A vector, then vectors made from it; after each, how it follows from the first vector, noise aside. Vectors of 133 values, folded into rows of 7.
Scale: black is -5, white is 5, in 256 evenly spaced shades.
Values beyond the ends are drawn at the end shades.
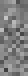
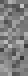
reversed, negated.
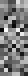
negated, scaled up.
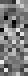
negated, scaled up.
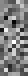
negated, scaled up.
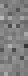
reversed, negated, partly zeroed.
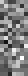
reversed, scaled up.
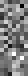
reversed, scaled up.
